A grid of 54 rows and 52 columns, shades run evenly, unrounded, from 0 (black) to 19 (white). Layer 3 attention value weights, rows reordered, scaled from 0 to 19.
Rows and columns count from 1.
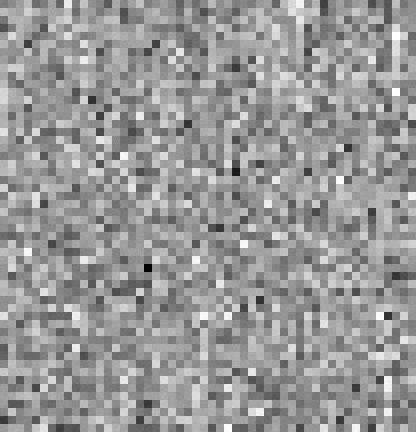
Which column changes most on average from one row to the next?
13
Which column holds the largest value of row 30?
35
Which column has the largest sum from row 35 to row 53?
26
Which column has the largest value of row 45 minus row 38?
33
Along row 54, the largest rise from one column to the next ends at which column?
48
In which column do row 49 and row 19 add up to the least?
45
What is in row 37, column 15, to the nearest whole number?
6
